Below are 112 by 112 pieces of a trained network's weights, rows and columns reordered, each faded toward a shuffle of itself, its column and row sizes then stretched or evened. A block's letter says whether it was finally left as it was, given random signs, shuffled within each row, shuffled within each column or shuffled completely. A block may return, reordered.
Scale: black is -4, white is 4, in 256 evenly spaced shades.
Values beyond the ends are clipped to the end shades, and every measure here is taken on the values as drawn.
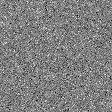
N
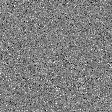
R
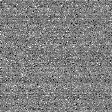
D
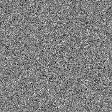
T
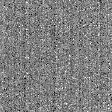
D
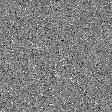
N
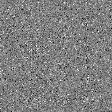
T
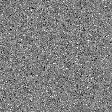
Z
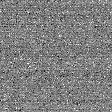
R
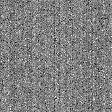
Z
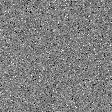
N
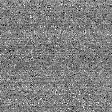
D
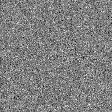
R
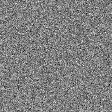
Z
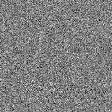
D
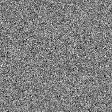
T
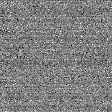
D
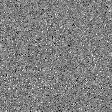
R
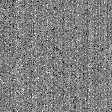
Z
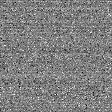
R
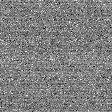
R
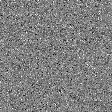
R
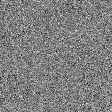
N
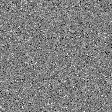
R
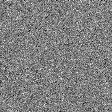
R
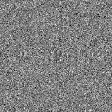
D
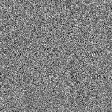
D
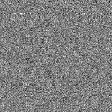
D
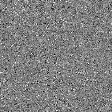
T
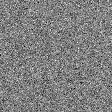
N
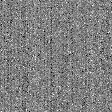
Z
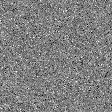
N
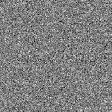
D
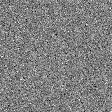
N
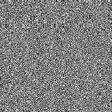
D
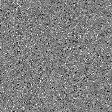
Z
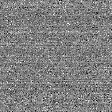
D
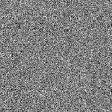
D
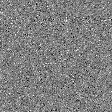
R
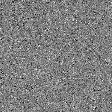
T
